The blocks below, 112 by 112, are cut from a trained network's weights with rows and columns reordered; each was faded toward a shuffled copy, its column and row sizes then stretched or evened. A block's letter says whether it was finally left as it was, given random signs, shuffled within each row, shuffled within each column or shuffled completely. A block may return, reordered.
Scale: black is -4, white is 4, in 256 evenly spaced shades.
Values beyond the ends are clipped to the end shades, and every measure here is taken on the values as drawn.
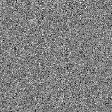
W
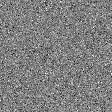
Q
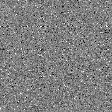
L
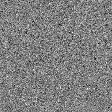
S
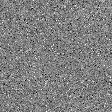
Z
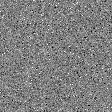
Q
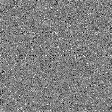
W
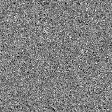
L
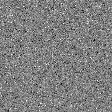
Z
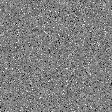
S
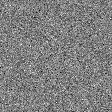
Q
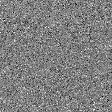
Z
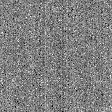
S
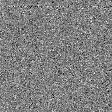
L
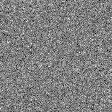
S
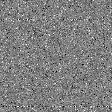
L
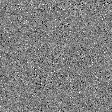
L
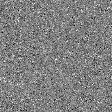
L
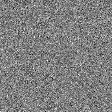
L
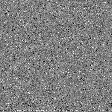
Z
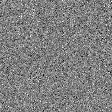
S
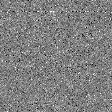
L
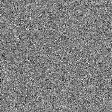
L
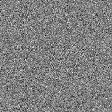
W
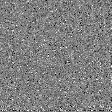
W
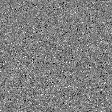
L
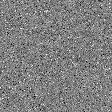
Q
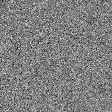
Z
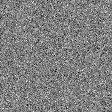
Q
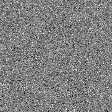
L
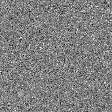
L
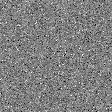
Q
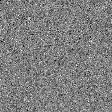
L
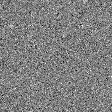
Z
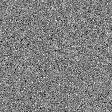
Z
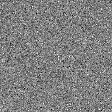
L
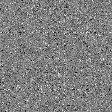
L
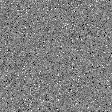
S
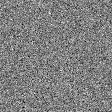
Q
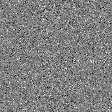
S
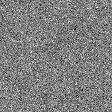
L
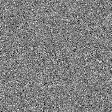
L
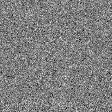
L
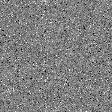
S
